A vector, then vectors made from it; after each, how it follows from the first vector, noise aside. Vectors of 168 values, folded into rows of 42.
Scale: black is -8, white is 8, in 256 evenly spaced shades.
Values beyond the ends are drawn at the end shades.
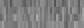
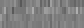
wrapped around, negated, partly zeroed.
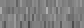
reversed, partly zeroed.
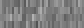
wrapped around.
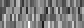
reversed, negated, scaled up.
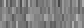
wrapped around, negated.
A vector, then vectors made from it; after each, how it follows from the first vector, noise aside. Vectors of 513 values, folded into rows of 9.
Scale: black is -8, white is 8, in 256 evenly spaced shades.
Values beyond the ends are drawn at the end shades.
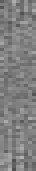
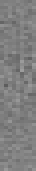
wrapped around, negated, shrunk.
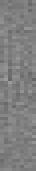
wrapped around, shrunk.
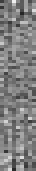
scaled up.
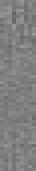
wrapped around, shrunk.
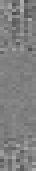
reversed, negated, partly zeroed.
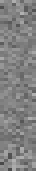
sign-scrambled.
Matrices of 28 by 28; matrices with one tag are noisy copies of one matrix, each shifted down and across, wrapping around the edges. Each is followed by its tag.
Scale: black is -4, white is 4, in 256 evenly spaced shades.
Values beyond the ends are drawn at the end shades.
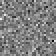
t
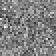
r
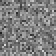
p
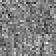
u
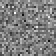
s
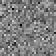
s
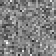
u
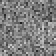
u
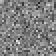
s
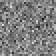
t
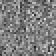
r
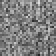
u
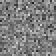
s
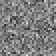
r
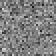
s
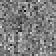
u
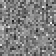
p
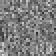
u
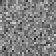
t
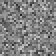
s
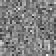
u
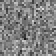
u
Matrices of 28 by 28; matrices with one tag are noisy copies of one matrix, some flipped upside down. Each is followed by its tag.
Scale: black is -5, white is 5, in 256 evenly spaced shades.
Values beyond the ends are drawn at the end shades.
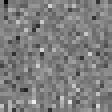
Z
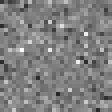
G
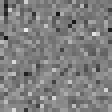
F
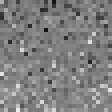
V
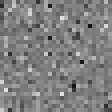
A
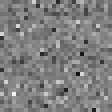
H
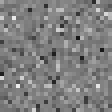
H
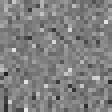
F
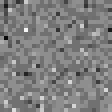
F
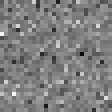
H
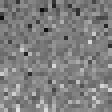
V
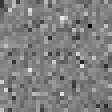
A
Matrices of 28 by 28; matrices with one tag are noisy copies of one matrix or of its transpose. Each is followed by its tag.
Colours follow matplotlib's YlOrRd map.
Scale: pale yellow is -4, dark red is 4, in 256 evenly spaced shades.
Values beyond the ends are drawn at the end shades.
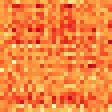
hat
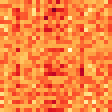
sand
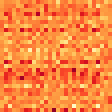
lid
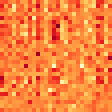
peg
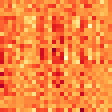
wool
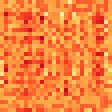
hat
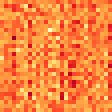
lid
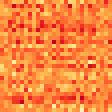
hat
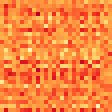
lid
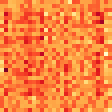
hat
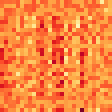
wool
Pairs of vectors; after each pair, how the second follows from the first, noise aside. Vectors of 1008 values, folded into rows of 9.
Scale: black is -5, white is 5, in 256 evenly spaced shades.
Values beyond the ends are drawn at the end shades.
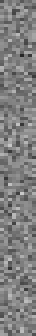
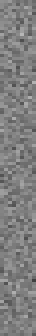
wrapped around, shrunk.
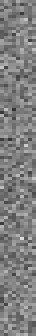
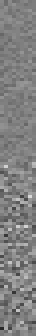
wrapped around, negated, partly zeroed.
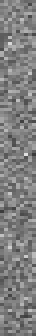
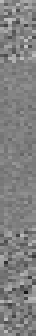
reversed, negated, partly zeroed.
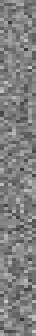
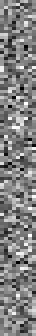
wrapped around, scaled up.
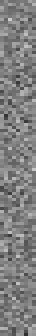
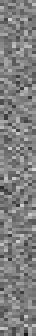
copied.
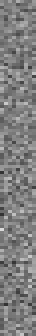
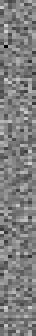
wrapped around, negated.
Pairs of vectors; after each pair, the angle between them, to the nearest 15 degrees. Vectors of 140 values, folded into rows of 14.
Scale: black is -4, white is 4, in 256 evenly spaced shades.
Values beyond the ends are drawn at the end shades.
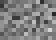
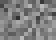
45 degrees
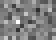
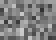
105 degrees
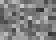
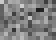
30 degrees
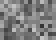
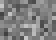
75 degrees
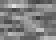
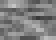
30 degrees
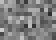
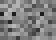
90 degrees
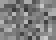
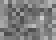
75 degrees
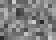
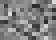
105 degrees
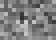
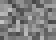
75 degrees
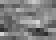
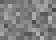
105 degrees
